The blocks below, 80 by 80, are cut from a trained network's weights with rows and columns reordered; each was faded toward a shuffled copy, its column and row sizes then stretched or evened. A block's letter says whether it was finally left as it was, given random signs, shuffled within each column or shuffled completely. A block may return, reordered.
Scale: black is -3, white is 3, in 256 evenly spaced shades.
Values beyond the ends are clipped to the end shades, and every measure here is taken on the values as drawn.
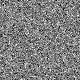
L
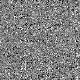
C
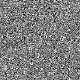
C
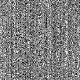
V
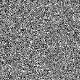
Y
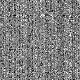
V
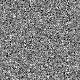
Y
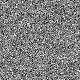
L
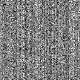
V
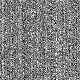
Y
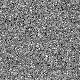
L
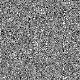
C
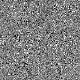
C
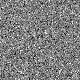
L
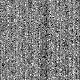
Y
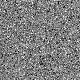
L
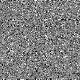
C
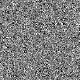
C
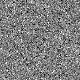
Y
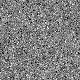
L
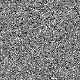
Y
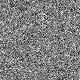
L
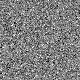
L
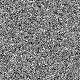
L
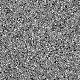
L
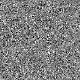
C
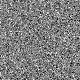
L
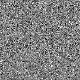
C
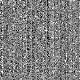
V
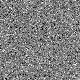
L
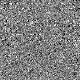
C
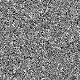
Y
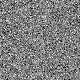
L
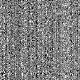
V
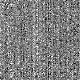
V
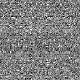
V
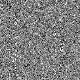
Y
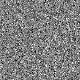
Y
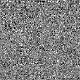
C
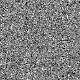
Y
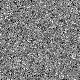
L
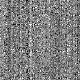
V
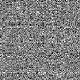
V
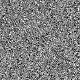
Y
